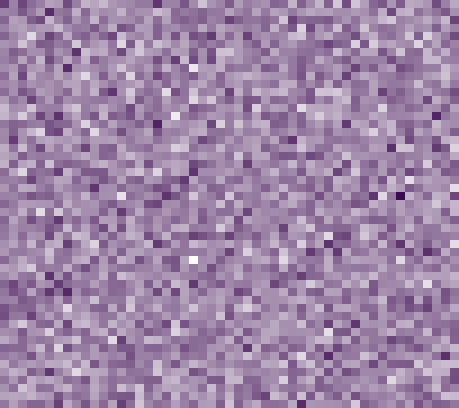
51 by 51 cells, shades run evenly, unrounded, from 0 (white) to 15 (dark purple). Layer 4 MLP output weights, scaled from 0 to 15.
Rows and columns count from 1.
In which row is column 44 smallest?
48
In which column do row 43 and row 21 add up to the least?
13
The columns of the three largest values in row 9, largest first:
8, 40, 45
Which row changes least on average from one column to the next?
20
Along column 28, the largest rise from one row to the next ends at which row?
44
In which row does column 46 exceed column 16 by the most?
22
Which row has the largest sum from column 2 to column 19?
37
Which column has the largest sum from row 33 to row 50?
17
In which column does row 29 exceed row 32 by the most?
32
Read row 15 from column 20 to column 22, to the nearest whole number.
1 8 9
